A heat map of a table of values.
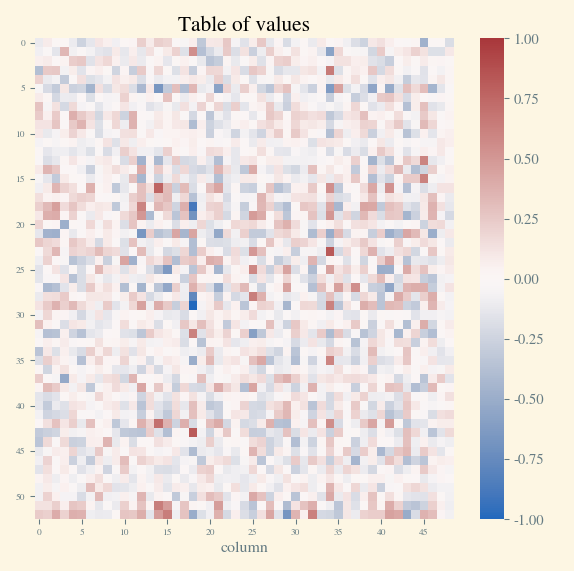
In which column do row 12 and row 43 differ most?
18
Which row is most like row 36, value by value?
39
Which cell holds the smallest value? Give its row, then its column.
29, 18
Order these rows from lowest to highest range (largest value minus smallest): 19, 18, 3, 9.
9, 3, 19, 18
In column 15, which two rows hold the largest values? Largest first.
52, 51
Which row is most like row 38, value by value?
14
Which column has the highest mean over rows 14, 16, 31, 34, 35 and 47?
34
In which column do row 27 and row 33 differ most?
37
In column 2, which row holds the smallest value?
21
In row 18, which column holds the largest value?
12
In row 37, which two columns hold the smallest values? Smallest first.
3, 45
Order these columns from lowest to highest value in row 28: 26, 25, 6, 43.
6, 43, 26, 25
